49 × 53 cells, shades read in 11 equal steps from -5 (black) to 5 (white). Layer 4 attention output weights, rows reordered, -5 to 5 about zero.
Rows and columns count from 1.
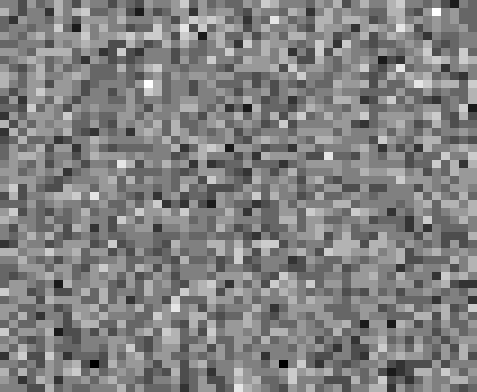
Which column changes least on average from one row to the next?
19
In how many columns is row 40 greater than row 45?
24
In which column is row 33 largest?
27
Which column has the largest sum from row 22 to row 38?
12
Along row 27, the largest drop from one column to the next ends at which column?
3
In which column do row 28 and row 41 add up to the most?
14
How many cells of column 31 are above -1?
29
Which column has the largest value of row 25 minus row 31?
11
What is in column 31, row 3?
4
